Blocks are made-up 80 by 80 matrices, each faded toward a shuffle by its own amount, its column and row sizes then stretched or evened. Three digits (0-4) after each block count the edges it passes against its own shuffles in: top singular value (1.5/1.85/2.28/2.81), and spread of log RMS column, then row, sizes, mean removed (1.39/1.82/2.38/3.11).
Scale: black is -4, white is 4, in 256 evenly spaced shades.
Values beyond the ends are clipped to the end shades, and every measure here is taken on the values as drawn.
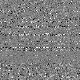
1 1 4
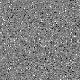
2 0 0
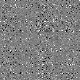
1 3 3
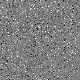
0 2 0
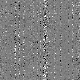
0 4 0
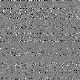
1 1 4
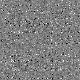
0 1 2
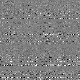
1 1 4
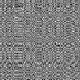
4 1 3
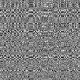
4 0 4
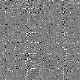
2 3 3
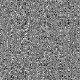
2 3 0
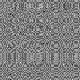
4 0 1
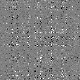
1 3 3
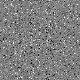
0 2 0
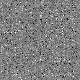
0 1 0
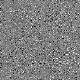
0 2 2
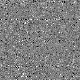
1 1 2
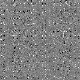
1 3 2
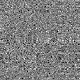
2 0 2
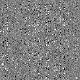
0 3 1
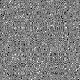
3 0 0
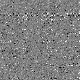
1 1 2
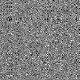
2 2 2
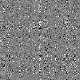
2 3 2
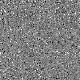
1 1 1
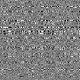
3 0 4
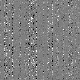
2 4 0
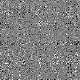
0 3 3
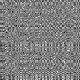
4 0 3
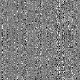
2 4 0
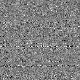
1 1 3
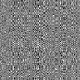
4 4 0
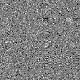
2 0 1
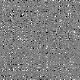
1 3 3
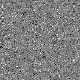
1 1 0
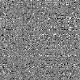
1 2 3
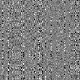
3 4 0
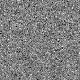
1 0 0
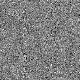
0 2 0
